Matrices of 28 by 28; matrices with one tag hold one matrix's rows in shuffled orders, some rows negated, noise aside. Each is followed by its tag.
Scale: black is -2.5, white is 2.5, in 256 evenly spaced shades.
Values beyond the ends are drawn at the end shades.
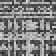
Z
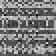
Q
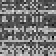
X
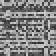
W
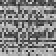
Q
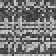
Z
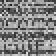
Q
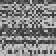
X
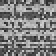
Z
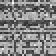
Z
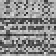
W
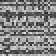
W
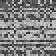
Z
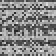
X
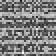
X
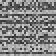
X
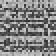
W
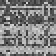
W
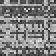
W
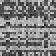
W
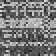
W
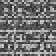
Z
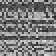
Q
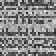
Q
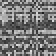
X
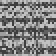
X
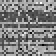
Q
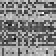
Q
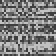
Q
